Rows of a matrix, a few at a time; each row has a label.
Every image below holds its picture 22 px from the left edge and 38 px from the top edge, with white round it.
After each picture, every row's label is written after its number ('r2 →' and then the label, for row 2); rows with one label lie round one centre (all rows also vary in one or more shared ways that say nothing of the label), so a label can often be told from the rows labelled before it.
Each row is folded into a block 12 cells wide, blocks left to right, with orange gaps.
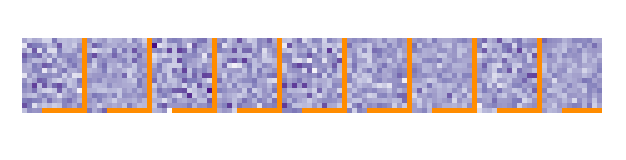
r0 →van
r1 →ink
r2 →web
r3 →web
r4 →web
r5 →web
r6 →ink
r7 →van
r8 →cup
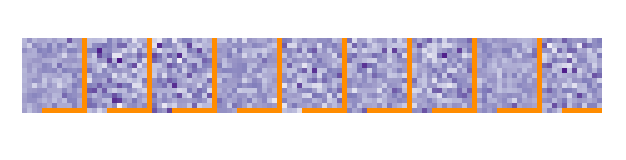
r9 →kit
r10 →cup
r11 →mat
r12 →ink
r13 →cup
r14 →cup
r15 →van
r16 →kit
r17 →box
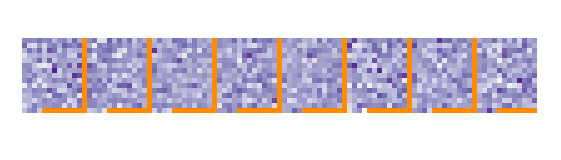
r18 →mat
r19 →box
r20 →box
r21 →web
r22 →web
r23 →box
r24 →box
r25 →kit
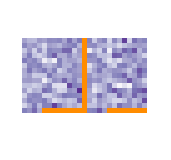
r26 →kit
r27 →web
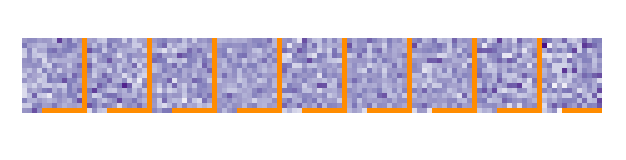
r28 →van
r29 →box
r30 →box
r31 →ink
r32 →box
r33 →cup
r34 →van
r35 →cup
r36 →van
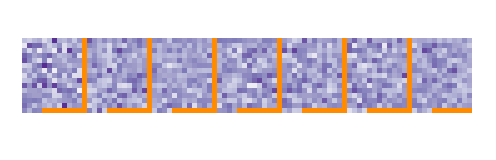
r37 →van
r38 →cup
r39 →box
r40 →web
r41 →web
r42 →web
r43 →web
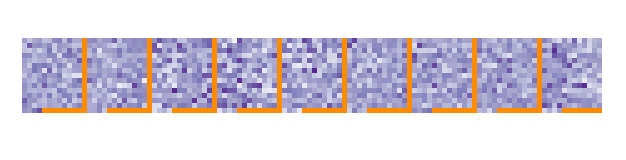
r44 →ink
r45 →box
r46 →van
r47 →kit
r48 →box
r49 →kit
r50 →ink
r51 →cup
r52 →cup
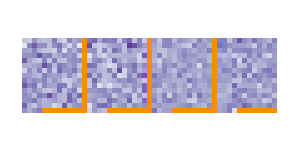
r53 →web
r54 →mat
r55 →ink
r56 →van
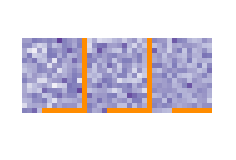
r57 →box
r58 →kit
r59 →box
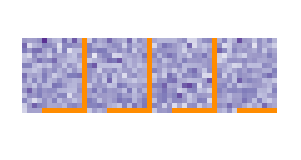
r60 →web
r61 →web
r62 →kit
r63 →web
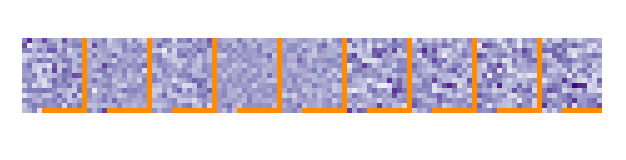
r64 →van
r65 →mat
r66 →box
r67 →web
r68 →van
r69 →cup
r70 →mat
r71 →box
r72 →kit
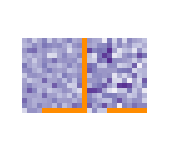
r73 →van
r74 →box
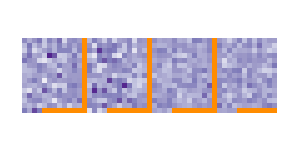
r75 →kit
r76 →web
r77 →van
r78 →ink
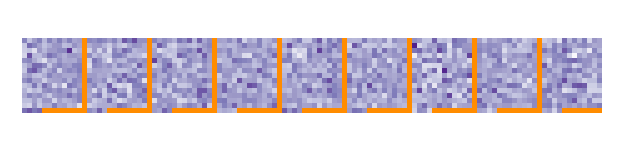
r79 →mat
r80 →web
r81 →box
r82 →van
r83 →van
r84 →web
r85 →ink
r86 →cup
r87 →ink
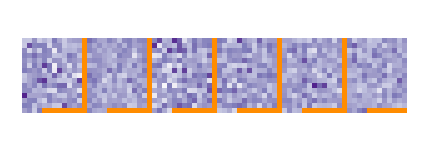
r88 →ink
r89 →cup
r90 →kit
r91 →cup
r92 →van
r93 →ink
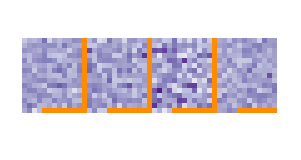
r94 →ink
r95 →box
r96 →kit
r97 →kit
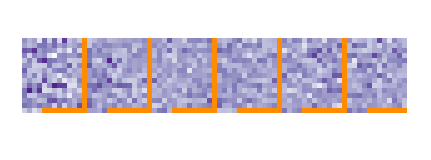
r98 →cup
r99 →ink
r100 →van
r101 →ink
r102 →cup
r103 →ink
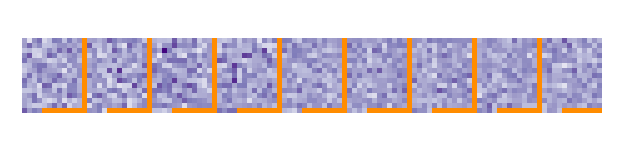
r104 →ink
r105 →ink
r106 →web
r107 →kit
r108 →cup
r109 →cup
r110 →web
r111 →van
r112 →mat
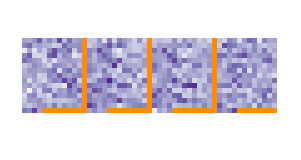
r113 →van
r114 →web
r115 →mat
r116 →ink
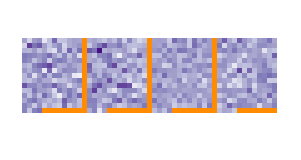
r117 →van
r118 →cup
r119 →cup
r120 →kit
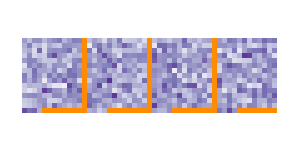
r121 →web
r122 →box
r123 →box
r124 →web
